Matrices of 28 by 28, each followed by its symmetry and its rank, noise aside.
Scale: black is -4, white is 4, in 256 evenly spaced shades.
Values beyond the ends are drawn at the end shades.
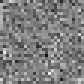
no symmetry, rank eight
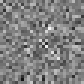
symmetric, rank seven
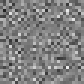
no symmetry, rank six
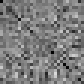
symmetric, rank eight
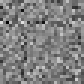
no symmetry, rank seven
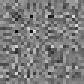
symmetric, rank six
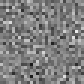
antisymmetric, rank eight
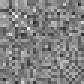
symmetric, rank eight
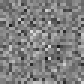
symmetric, rank seven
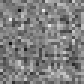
antisymmetric, rank eight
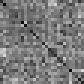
symmetric, rank six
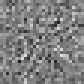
antisymmetric, rank eight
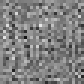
no symmetry, rank six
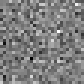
antisymmetric, rank six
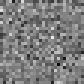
symmetric, rank seven
